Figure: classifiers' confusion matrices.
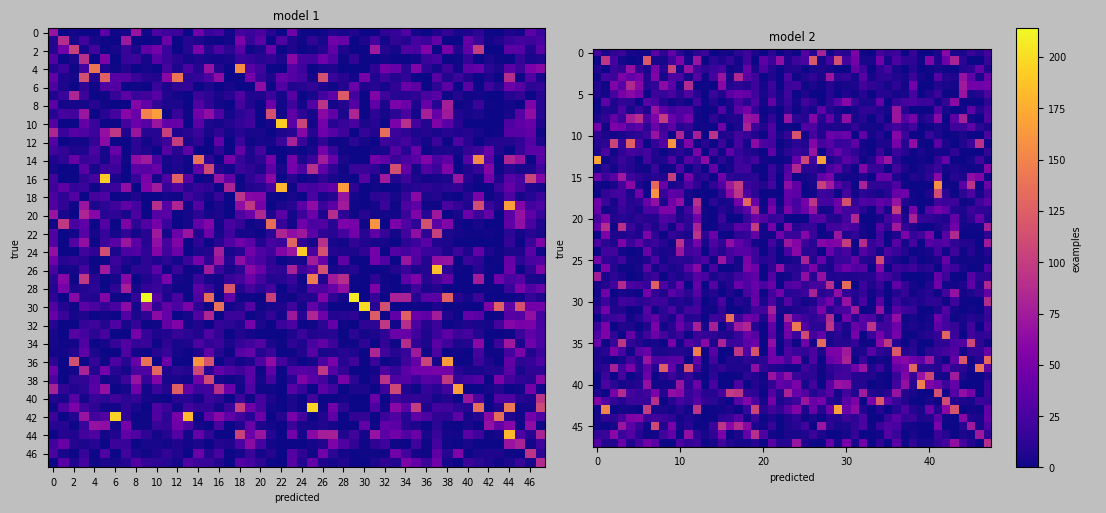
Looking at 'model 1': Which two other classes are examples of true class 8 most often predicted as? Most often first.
26, 38
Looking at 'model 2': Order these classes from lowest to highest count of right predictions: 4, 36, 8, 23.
23, 4, 8, 36
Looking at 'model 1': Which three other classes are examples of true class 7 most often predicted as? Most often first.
28, 2, 31
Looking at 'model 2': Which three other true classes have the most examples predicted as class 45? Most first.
35, 16, 15
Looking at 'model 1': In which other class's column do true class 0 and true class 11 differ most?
32
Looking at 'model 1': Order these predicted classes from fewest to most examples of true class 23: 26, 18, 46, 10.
46, 18, 10, 26
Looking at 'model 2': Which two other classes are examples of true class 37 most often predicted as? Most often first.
47, 44
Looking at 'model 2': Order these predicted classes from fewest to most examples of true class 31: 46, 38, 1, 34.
46, 38, 1, 34
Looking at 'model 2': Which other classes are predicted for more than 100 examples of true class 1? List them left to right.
6, 26, 29
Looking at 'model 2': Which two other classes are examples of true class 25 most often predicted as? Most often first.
34, 15
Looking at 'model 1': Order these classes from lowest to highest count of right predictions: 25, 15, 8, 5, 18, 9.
8, 25, 18, 15, 5, 9
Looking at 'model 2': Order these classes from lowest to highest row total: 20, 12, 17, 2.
12, 2, 20, 17
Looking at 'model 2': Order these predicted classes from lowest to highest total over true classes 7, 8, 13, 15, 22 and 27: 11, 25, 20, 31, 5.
20, 31, 5, 11, 25
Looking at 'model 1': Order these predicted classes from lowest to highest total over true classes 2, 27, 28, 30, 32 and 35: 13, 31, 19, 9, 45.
13, 9, 19, 31, 45
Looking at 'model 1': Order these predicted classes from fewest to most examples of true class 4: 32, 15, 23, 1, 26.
26, 1, 23, 32, 15
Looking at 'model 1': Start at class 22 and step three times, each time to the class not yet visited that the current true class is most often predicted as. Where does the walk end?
24
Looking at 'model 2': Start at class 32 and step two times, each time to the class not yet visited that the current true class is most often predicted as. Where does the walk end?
41
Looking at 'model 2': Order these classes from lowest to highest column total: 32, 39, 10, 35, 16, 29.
39, 35, 16, 32, 10, 29
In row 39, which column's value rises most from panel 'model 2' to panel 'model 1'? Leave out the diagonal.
12
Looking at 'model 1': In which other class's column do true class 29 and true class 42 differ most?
9
